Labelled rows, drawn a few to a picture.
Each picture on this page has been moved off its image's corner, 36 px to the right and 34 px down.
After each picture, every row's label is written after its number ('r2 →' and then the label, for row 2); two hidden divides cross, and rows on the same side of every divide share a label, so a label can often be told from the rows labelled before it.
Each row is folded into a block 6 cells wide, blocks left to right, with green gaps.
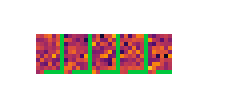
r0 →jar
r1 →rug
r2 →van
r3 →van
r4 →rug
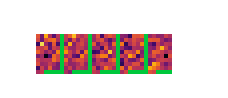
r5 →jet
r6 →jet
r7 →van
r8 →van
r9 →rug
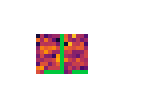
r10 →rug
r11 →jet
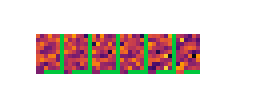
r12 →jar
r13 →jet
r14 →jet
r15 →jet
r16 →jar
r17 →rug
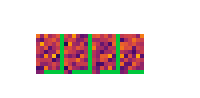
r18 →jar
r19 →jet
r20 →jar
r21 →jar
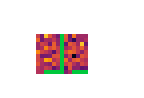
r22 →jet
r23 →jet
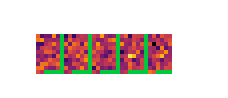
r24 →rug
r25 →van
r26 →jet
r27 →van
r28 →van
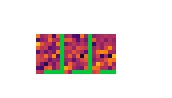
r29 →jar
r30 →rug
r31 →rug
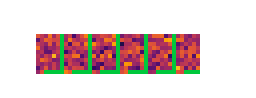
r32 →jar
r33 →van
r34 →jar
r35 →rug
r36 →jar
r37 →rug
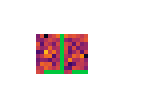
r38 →van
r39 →jar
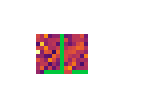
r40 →jet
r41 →rug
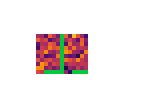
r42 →rug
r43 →jet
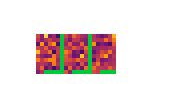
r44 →jet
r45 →jet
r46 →van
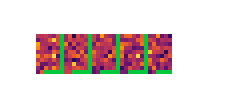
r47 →jar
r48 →van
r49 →jet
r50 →jar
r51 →jet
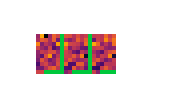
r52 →van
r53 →jar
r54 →jar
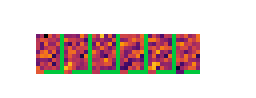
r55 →van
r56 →rug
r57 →jet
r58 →jar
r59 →rug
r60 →jar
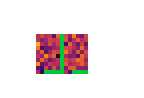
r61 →jar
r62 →jet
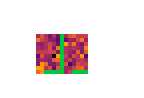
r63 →rug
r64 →jar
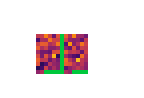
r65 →jar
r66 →jet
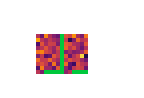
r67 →jet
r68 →jar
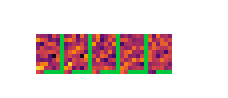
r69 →rug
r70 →rug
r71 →van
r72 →rug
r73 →jet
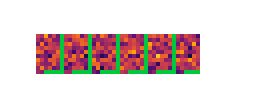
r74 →jet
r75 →jar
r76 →jet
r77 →rug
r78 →jar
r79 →jet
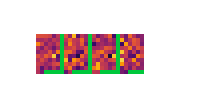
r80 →jar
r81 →jet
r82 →rug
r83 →jet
